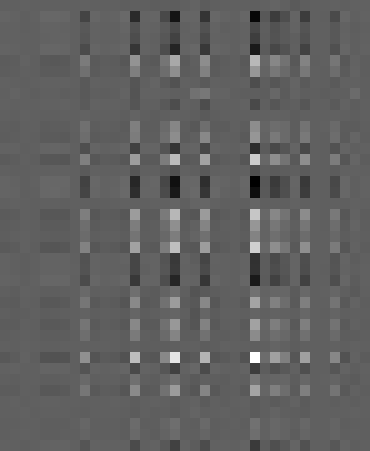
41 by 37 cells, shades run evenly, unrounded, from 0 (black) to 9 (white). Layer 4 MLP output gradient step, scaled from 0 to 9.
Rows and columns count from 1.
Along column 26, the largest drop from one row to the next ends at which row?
34
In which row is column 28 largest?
33
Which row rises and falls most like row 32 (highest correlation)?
1
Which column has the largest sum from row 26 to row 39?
26
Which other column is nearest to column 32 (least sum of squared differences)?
8
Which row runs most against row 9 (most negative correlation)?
11
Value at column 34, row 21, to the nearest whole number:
4
